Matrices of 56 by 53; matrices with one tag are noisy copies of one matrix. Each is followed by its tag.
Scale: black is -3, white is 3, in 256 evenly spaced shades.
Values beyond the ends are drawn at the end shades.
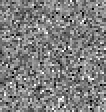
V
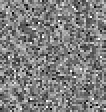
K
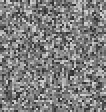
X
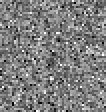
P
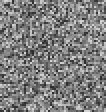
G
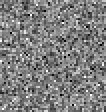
P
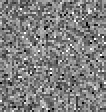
P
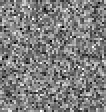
X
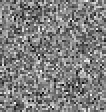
V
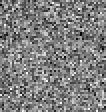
P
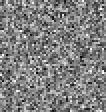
X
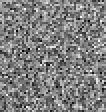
G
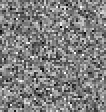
V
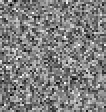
P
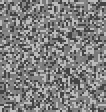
P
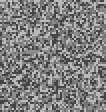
G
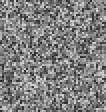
X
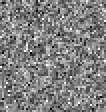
X
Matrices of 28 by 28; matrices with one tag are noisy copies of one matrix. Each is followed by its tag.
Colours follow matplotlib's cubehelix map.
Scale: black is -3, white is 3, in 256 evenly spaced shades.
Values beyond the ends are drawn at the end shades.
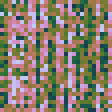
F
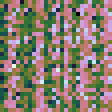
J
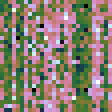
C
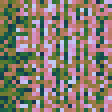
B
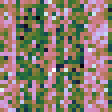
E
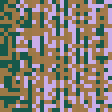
B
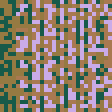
B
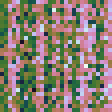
J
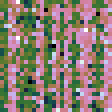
J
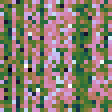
C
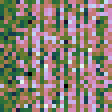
B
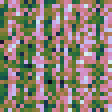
J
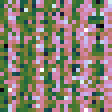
J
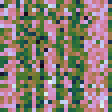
E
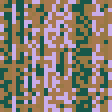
C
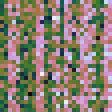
J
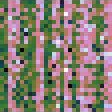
J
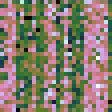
E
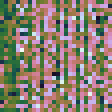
B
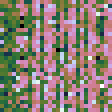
B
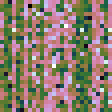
C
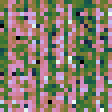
F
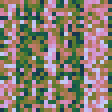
E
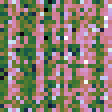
J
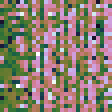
B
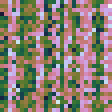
J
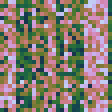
E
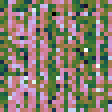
F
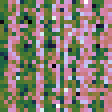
J
